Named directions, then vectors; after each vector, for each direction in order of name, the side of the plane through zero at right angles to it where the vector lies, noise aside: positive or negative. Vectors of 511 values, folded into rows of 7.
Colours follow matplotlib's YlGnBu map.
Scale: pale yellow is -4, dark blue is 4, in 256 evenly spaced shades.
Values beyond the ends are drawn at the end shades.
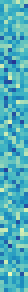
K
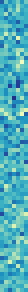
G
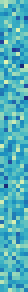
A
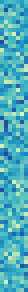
positive, positive, negative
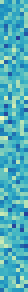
negative, negative, negative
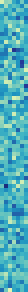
positive, negative, negative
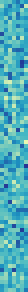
positive, negative, negative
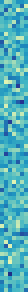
positive, positive, negative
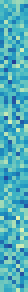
positive, positive, positive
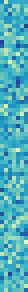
positive, positive, negative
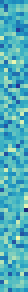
negative, positive, negative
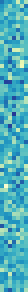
negative, positive, positive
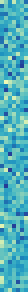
positive, negative, negative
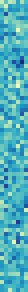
positive, negative, positive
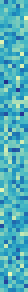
negative, negative, positive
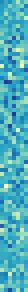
negative, positive, positive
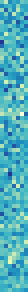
positive, positive, negative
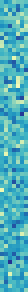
negative, negative, positive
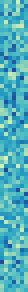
positive, positive, positive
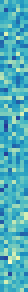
positive, positive, negative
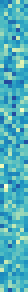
negative, positive, positive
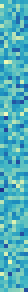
positive, positive, negative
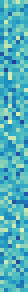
positive, positive, positive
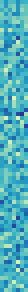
negative, negative, negative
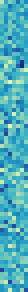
positive, negative, negative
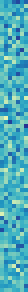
negative, negative, negative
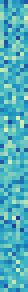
negative, negative, negative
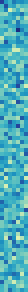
negative, positive, negative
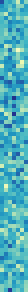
negative, positive, positive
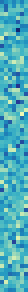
negative, positive, negative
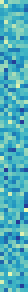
positive, negative, positive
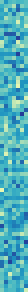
negative, negative, positive
